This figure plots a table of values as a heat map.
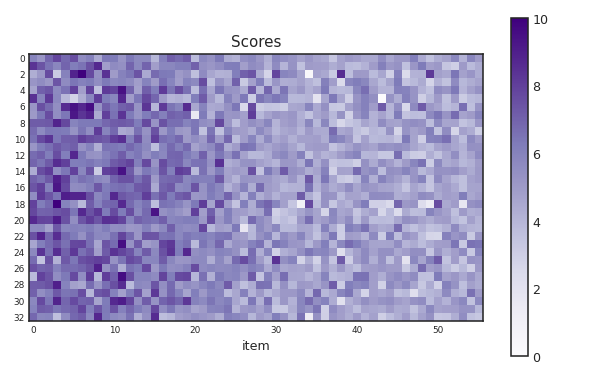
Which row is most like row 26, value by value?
1
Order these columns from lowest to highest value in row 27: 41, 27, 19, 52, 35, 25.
35, 52, 25, 41, 27, 19
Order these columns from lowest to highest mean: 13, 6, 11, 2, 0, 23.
23, 13, 0, 6, 2, 11
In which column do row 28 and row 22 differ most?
12
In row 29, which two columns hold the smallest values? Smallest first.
47, 41
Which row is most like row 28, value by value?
22
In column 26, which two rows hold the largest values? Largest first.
25, 2
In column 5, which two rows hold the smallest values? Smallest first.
5, 28
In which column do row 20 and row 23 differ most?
0
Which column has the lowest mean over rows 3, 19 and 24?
38
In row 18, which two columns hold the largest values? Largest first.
3, 11
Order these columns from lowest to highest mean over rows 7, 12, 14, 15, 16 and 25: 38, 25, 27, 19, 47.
47, 38, 25, 27, 19
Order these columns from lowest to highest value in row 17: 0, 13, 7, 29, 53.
29, 0, 53, 13, 7
